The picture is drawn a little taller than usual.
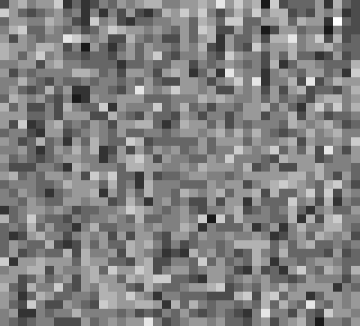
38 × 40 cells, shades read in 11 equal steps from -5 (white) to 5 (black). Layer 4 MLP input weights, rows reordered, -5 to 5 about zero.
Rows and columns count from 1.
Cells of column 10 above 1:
9
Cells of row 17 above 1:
4
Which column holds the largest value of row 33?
23
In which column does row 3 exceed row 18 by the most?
37
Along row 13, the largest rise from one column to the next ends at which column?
13
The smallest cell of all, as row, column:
3, 38
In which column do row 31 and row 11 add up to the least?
16
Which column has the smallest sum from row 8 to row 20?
40
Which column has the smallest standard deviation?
39
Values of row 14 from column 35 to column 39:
-1 0 2 1 1
